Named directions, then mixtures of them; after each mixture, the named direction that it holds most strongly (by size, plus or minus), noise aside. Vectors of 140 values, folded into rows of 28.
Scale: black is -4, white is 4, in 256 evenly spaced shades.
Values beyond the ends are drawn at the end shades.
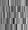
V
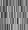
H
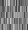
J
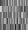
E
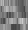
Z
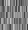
J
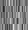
J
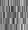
V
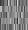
E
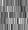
H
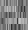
Z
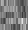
Z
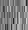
V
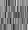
J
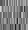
E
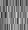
H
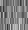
H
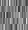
V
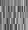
V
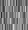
J
